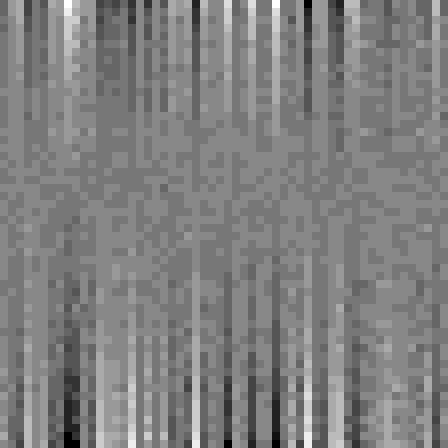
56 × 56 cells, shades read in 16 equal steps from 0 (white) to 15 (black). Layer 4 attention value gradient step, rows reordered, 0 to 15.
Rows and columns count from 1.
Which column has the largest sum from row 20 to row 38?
9
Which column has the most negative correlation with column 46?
27
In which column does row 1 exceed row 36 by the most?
39
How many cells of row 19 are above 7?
21
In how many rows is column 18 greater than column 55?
18
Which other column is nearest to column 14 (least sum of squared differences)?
6
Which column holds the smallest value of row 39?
43
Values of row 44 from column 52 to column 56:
6 9 8 9 7
